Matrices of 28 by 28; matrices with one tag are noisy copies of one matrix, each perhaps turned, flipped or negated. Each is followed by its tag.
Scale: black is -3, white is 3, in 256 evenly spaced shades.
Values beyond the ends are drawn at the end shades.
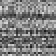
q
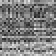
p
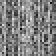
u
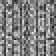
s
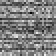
u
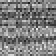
q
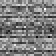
u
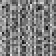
s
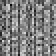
s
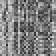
p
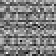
s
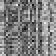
p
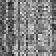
p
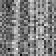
q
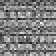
s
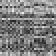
p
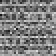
s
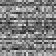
u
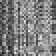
p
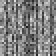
u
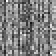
u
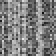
q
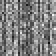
u
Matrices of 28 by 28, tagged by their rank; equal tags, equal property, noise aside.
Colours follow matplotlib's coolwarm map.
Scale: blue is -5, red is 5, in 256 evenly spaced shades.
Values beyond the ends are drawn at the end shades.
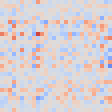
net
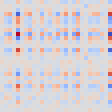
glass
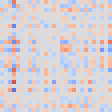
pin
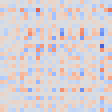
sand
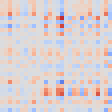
pin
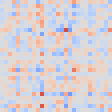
sand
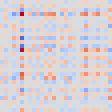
pin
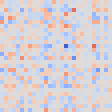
sand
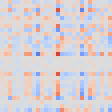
pin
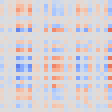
glass
